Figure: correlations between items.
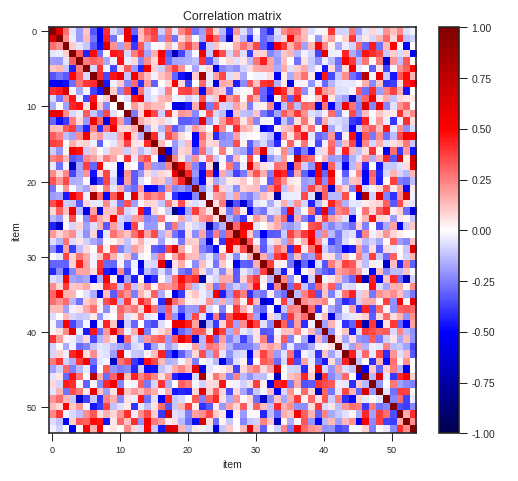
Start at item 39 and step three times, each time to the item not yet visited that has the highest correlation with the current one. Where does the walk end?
21
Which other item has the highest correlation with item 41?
19
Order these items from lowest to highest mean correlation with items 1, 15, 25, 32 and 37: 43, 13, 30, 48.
30, 13, 43, 48
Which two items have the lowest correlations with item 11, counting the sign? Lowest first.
26, 32
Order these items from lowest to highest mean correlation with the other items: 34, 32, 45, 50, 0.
32, 45, 50, 0, 34
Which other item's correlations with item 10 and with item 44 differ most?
6
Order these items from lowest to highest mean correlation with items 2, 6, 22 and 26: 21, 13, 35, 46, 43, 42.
42, 35, 21, 43, 13, 46
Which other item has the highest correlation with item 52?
22
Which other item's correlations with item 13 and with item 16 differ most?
31
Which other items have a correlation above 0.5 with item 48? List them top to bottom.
6, 10, 22, 46
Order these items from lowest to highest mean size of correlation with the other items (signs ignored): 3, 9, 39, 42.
42, 9, 3, 39
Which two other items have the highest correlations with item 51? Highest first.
17, 36
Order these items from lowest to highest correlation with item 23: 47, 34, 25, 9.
9, 47, 34, 25
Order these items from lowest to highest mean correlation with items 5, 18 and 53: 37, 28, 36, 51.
28, 37, 51, 36
